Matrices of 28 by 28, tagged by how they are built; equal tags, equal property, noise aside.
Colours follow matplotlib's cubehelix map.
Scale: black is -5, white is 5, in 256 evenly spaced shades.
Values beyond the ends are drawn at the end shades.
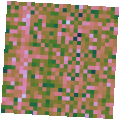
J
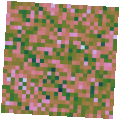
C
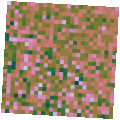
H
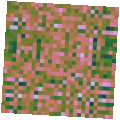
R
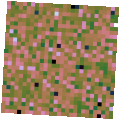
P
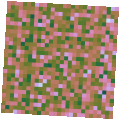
J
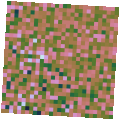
H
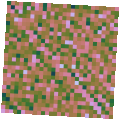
C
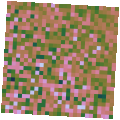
H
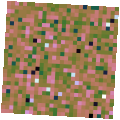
P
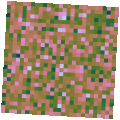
R
